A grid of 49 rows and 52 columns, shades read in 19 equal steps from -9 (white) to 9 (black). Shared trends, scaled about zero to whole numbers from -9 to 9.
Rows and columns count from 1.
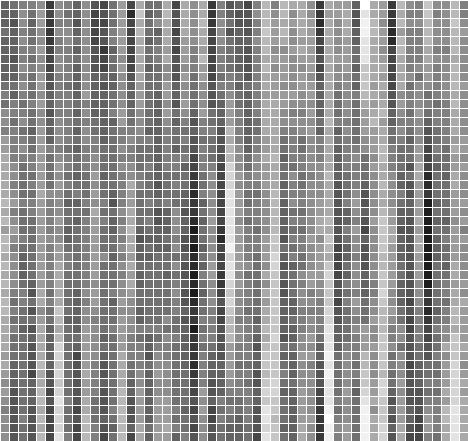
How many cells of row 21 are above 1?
9
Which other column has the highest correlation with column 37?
7
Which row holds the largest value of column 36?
3
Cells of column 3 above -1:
42
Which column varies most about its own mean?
41
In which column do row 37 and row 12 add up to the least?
37
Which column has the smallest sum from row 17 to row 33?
26
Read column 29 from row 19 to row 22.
-1 -1 0 1
